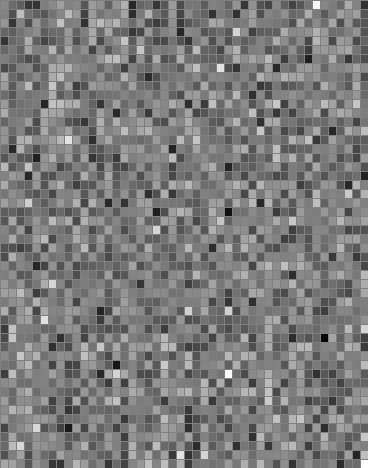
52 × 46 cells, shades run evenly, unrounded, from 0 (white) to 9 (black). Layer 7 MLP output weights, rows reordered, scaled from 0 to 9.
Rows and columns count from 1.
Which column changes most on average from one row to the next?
29
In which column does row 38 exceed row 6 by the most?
41
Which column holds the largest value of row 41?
15
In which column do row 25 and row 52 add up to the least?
46
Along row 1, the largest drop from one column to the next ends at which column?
40
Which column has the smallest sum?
34
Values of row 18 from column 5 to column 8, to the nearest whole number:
8 4 3 5
